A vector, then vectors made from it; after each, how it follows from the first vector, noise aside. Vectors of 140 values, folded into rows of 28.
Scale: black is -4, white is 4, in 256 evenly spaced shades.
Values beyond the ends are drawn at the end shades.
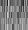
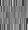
wrapped around, partly zeroed.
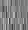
wrapped around, negated, partly zeroed.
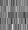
wrapped around, negated, partly zeroed.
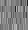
wrapped around, partly zeroed.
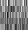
negated.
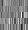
wrapped around, negated, partly zeroed.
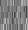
wrapped around, negated, partly zeroed.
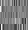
wrapped around, partly zeroed.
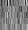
partly zeroed.
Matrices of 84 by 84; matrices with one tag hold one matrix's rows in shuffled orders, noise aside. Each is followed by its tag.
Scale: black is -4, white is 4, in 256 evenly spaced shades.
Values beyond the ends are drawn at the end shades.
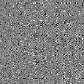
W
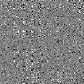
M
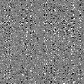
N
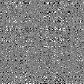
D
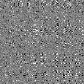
W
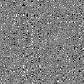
M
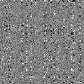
N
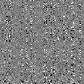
N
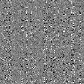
N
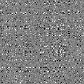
D
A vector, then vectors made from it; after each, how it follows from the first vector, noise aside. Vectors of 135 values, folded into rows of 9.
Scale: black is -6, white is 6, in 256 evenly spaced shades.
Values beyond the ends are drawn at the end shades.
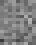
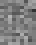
wrapped around.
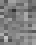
wrapped around.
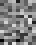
scaled up.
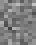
reversed, negated.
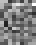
reversed, negated, scaled up.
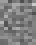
reversed, negated.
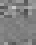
wrapped around, negated, partly zeroed.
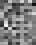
reversed, scaled up.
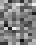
reversed, negated, scaled up.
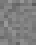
reversed, shrunk.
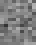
wrapped around.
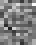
reversed, negated, scaled up.
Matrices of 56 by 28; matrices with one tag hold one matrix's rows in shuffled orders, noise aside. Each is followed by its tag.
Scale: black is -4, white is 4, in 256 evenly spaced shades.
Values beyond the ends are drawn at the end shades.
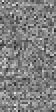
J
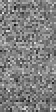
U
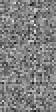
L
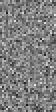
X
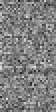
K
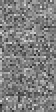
K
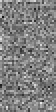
K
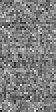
U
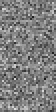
J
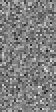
X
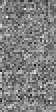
K
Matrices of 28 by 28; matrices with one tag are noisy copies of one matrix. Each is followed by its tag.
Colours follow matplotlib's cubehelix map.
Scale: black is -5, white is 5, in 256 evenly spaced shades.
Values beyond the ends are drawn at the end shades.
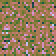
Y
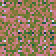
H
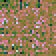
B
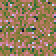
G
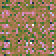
Y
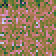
B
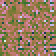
H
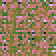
H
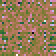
H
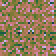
H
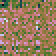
B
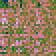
B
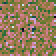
G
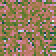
H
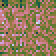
B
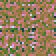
G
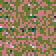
G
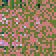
B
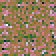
Y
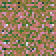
Y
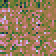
B
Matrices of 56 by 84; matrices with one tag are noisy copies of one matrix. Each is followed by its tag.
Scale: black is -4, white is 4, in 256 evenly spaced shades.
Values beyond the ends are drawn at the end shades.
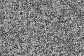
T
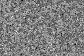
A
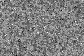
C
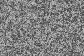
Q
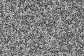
A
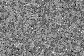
Q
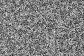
A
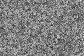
T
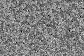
A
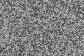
C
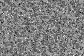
C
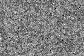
T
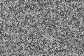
A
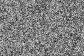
Q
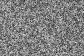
A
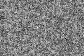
T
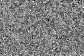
A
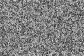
T
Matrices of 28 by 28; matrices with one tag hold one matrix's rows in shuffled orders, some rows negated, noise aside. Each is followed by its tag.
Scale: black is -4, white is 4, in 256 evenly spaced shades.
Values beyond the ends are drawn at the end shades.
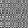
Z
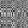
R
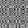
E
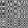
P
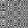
P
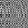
Z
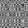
E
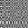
Z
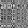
R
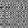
Z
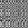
Z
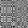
R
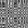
P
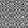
E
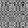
E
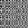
Z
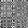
R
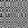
Z
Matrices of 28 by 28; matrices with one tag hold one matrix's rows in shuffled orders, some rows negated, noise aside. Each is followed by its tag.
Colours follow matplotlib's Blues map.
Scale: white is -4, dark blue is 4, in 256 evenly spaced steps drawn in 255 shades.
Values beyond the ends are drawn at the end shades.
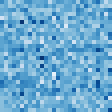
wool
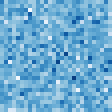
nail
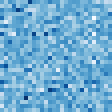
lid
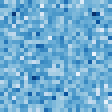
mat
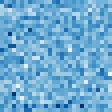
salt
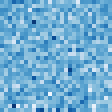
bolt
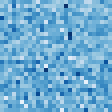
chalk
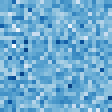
salt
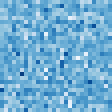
chalk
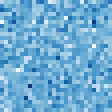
lid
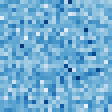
chalk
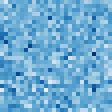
lid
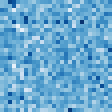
salt
